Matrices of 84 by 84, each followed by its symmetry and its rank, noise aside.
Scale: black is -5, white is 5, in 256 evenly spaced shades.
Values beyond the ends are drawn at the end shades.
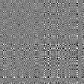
antisymmetric, rank two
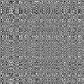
no symmetry, rank three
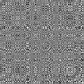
symmetric, rank four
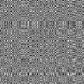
no symmetry, rank three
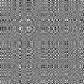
symmetric, rank two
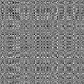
symmetric, rank two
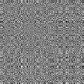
antisymmetric, rank four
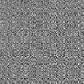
antisymmetric, rank four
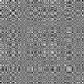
symmetric, rank three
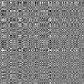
no symmetry, rank two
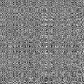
no symmetry, rank four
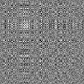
symmetric, rank three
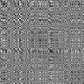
symmetric, rank three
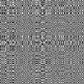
antisymmetric, rank two
